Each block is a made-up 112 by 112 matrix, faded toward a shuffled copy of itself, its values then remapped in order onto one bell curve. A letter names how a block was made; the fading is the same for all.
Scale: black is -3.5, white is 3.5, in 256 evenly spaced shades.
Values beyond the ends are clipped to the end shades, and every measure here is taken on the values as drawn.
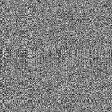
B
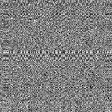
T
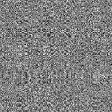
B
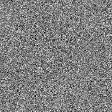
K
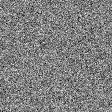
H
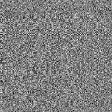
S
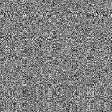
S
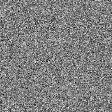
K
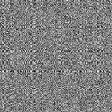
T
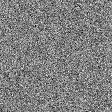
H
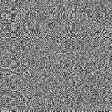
T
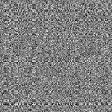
T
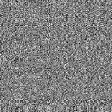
B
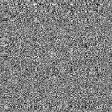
S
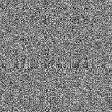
S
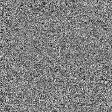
K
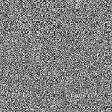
S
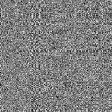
B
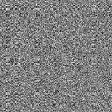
B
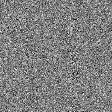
K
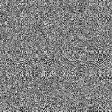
S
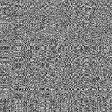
T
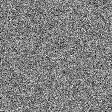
H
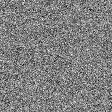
H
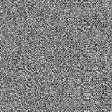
B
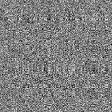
B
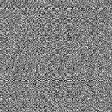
T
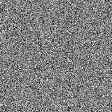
K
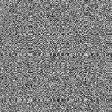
T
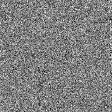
K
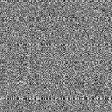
T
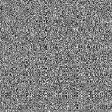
S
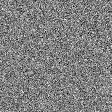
H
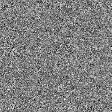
K
